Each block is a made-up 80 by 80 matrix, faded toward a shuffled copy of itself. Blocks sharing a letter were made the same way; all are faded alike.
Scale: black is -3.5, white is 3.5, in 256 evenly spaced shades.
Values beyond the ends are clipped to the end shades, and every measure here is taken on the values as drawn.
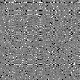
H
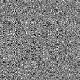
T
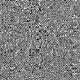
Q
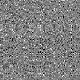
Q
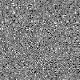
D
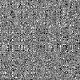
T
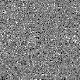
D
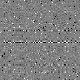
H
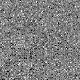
D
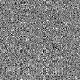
T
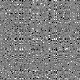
H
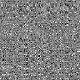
Q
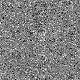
D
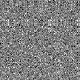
T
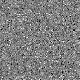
D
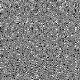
Q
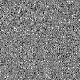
D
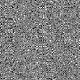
T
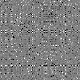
H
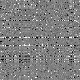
H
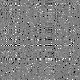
H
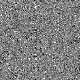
D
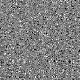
D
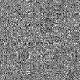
T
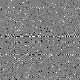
H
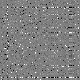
H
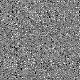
D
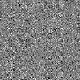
T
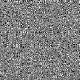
T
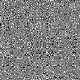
Q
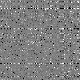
H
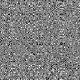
T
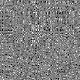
Q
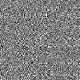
T
